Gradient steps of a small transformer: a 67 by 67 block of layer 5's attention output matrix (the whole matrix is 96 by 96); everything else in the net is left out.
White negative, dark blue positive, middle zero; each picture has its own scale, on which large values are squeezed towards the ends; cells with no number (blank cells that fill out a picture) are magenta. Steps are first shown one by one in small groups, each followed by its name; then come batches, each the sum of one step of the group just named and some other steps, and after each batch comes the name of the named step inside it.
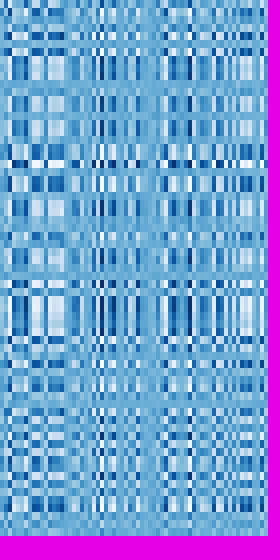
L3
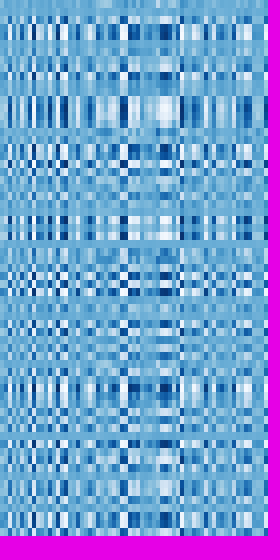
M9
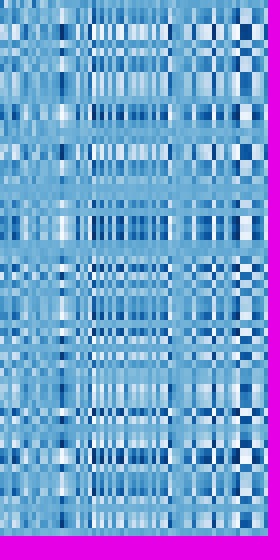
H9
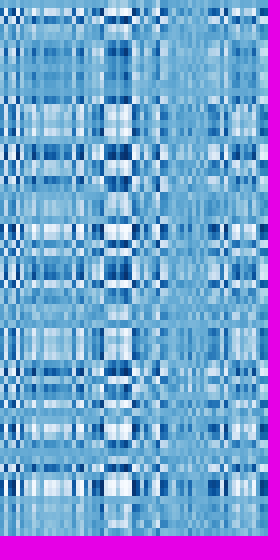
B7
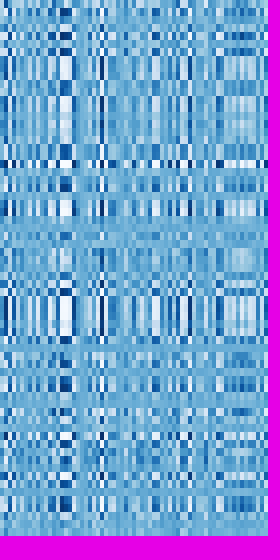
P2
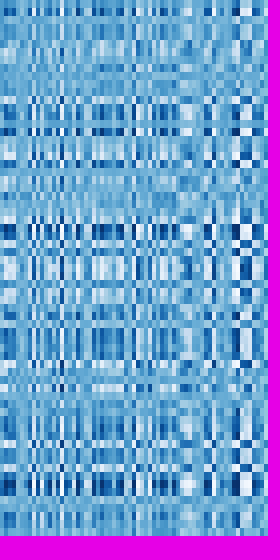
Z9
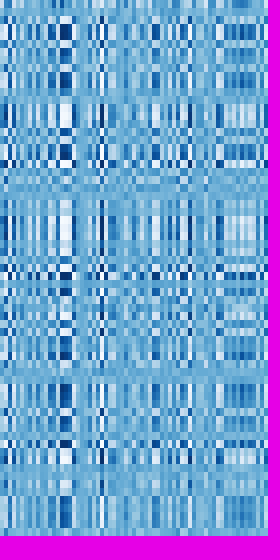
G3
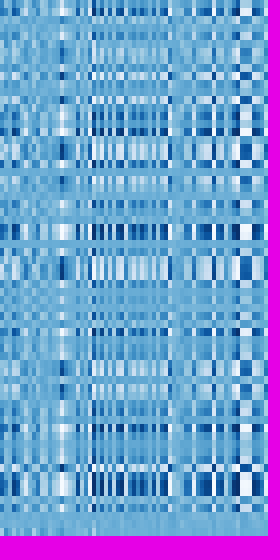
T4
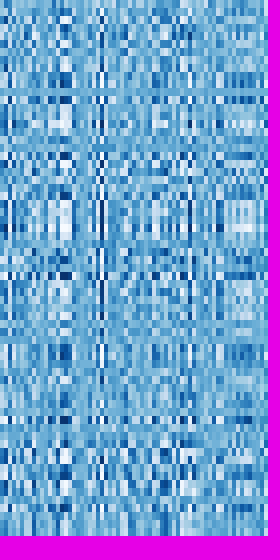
G3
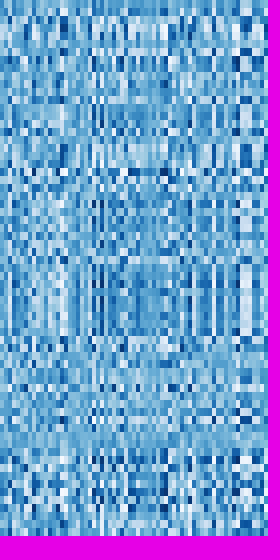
H9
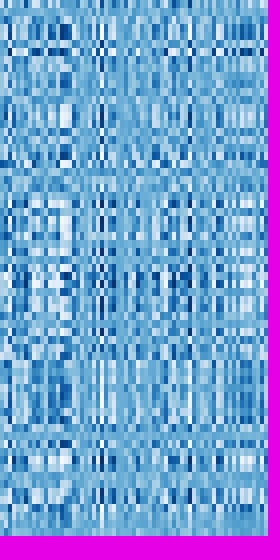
G3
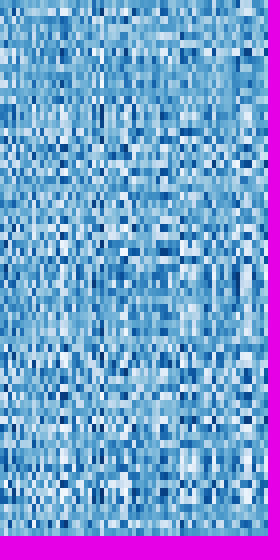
B7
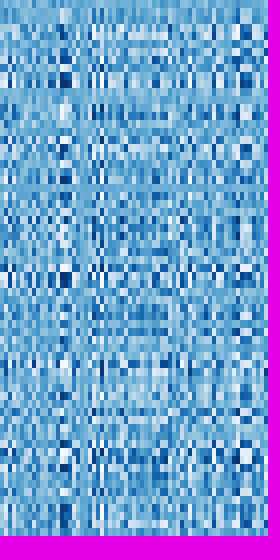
H9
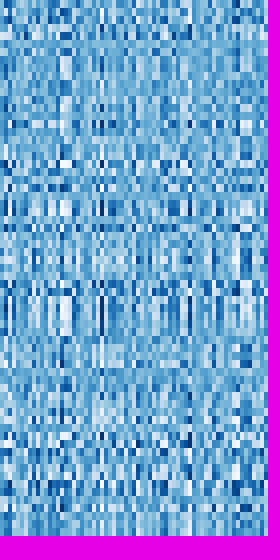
P2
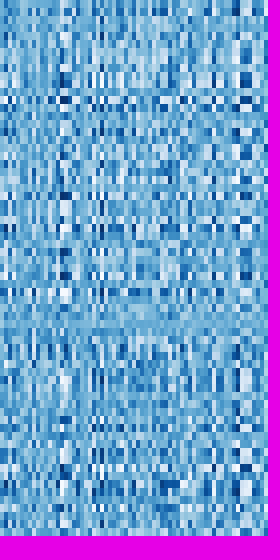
Z9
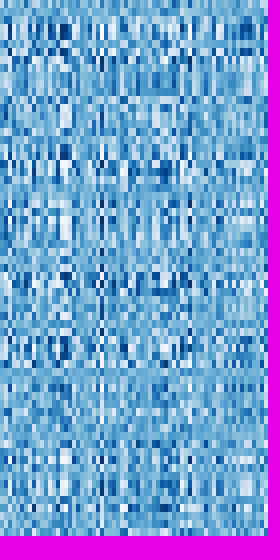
G3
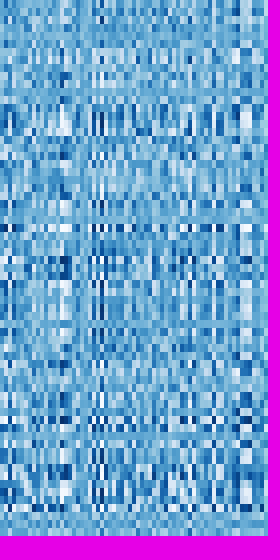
T4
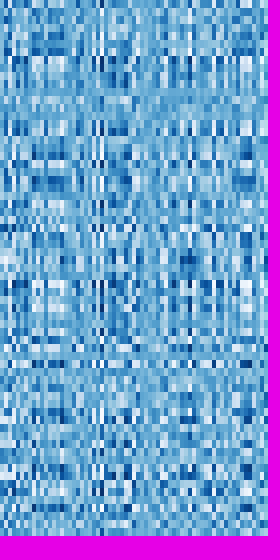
L3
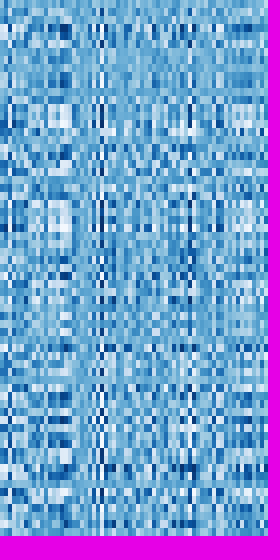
G3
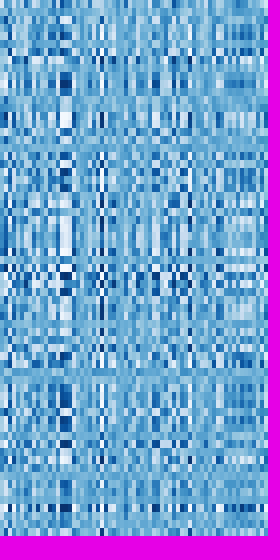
G3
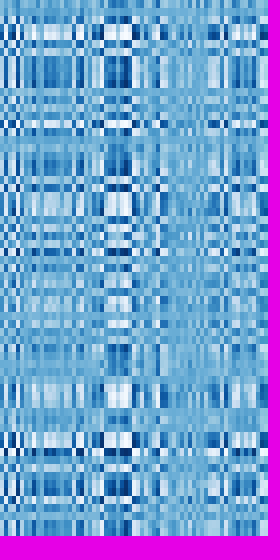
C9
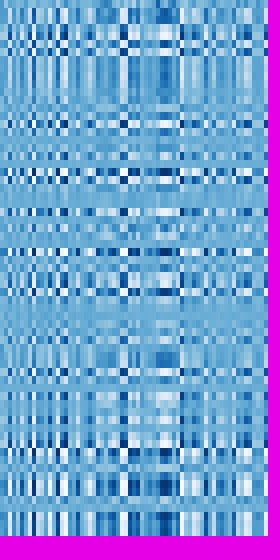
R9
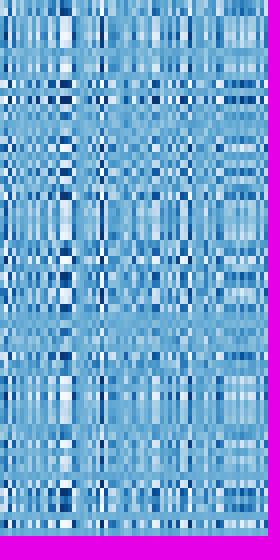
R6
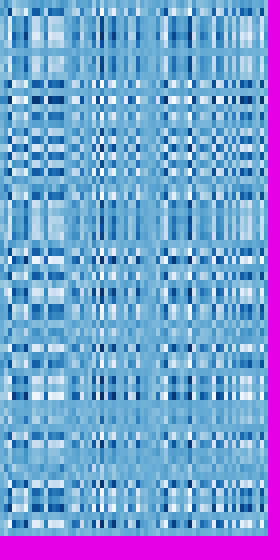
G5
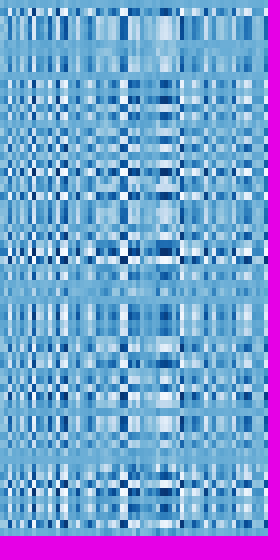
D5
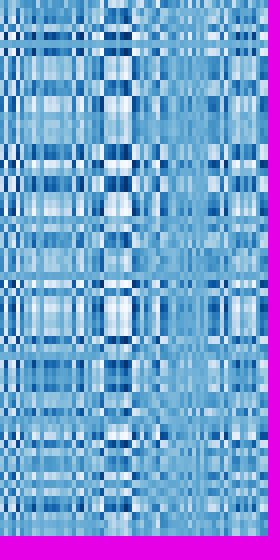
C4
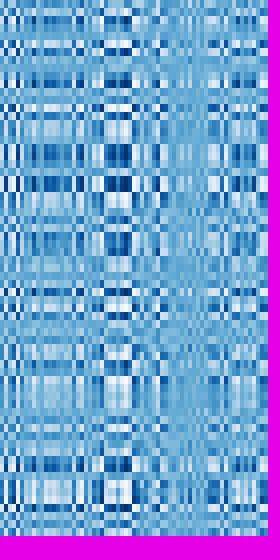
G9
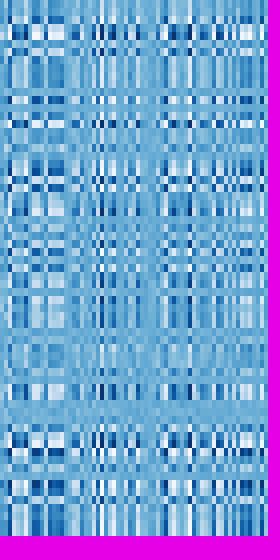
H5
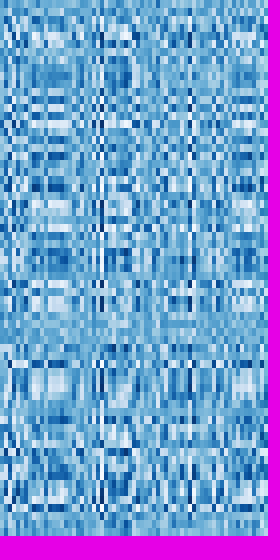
C9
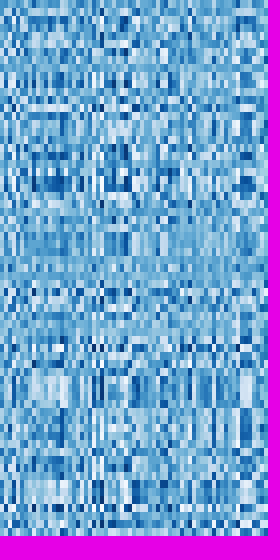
G9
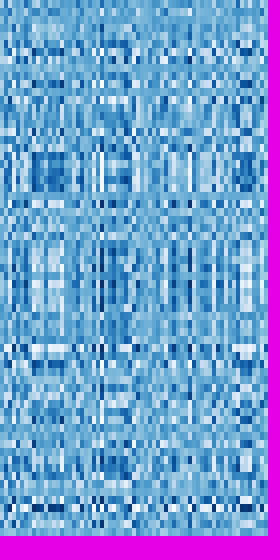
G5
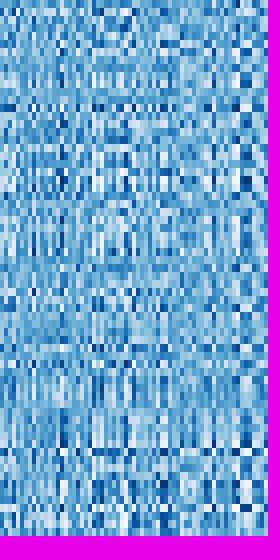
R9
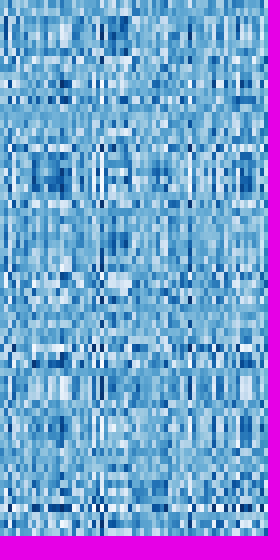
R6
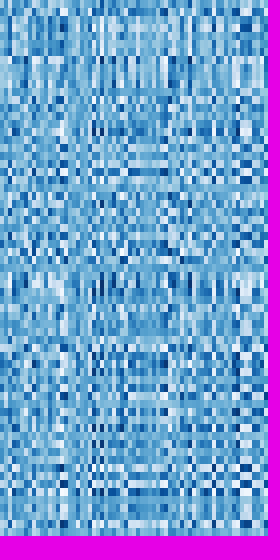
D5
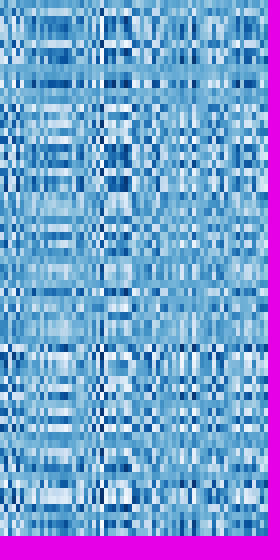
G9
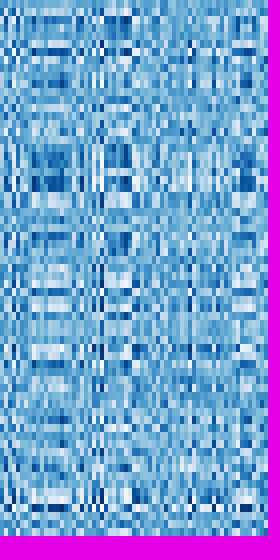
G9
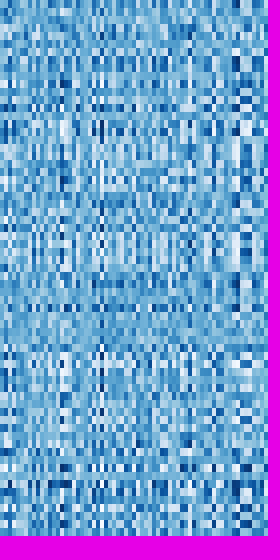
H5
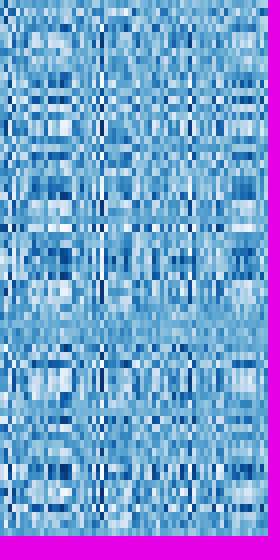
G5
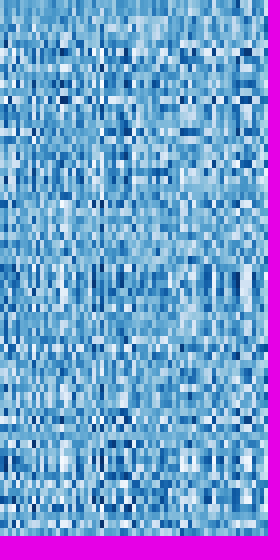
R6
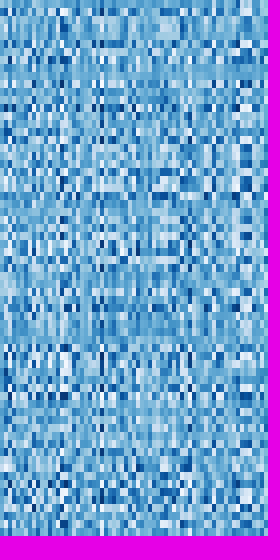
D5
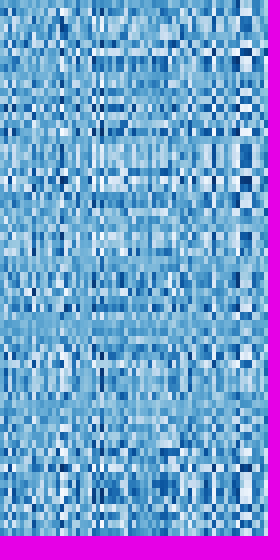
R9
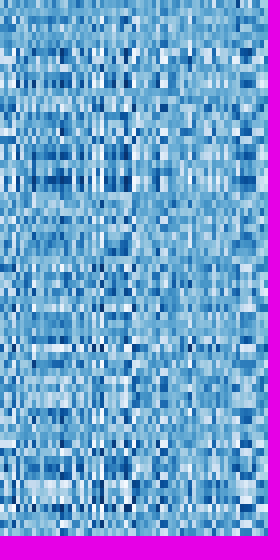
G9
